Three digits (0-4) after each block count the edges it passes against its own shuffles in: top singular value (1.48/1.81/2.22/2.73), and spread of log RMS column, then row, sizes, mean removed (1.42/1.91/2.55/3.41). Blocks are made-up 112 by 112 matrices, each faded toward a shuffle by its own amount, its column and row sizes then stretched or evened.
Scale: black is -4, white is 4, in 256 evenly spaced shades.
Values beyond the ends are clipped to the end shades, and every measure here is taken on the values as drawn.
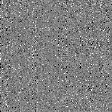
0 3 2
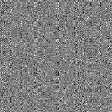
4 3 0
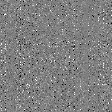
0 3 1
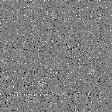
2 2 2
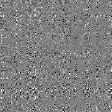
2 4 3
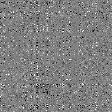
2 3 3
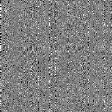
3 4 0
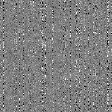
2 4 0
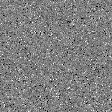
1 0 1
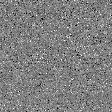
0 0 1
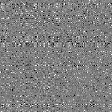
4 1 3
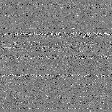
0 0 4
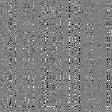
4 4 2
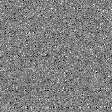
2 0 2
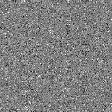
2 1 1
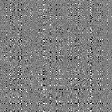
4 4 3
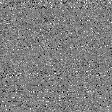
1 0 3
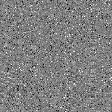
2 1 0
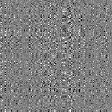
4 4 2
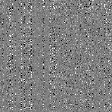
2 4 2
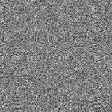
3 1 0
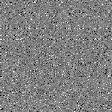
3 0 2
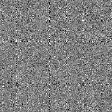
2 3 2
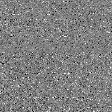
0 0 3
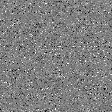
0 0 2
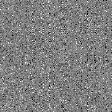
2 3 0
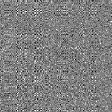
4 3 2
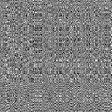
4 3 1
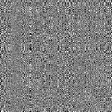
4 4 2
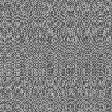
4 0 2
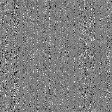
2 4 0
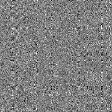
3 3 1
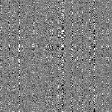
3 4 2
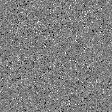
0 2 0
